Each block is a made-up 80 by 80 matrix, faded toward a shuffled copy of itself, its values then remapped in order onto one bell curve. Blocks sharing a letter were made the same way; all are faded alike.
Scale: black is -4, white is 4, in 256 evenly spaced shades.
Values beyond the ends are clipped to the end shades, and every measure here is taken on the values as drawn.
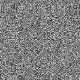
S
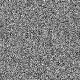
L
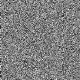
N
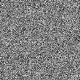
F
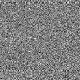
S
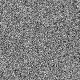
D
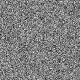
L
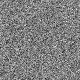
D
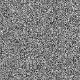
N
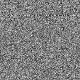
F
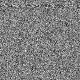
F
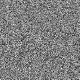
F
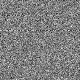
F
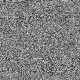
F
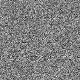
F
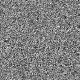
F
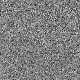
F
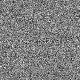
F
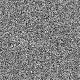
L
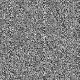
N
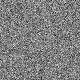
D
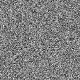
L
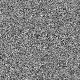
F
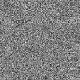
S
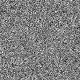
L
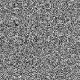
S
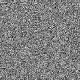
L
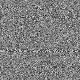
F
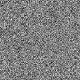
S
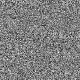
F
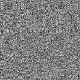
S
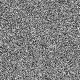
D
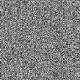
S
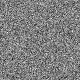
D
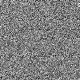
F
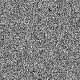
L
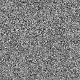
F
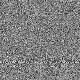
F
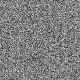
F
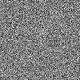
L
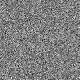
L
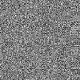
S
